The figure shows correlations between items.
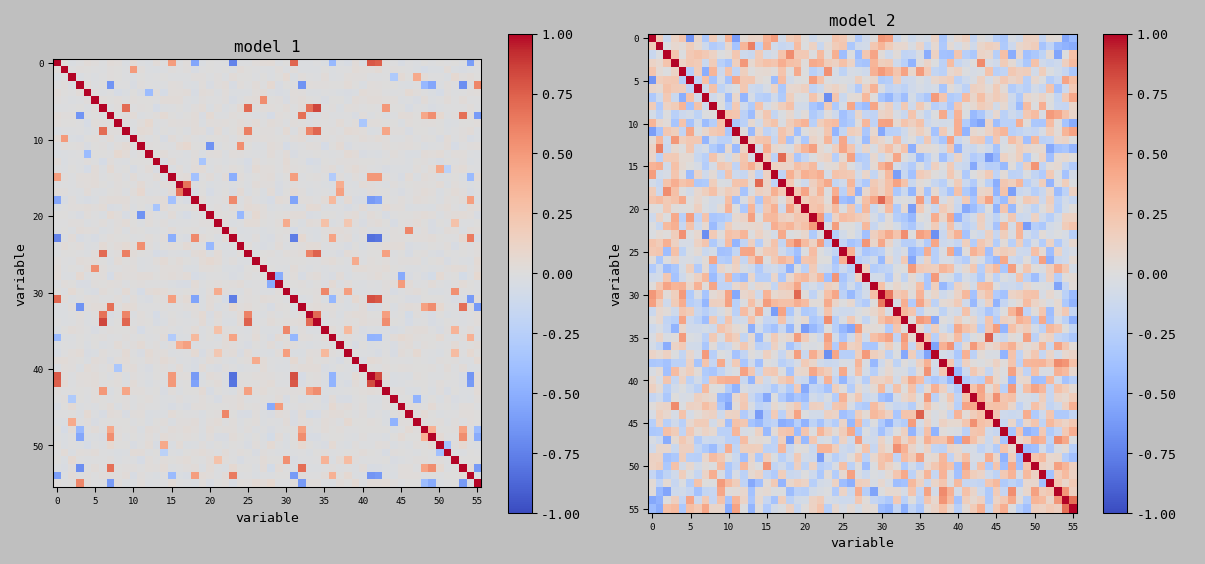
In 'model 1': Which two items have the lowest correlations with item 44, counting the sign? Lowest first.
47, 2
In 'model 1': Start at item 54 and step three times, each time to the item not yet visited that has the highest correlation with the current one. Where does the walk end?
36
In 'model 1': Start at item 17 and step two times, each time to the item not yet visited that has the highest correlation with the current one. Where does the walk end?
37
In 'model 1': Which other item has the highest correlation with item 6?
34
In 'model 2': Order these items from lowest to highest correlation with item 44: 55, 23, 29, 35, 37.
55, 37, 23, 29, 35
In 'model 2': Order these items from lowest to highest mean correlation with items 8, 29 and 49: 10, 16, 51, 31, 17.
10, 16, 17, 31, 51
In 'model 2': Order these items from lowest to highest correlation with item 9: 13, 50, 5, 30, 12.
13, 12, 5, 30, 50
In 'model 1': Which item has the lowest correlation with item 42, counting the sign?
23
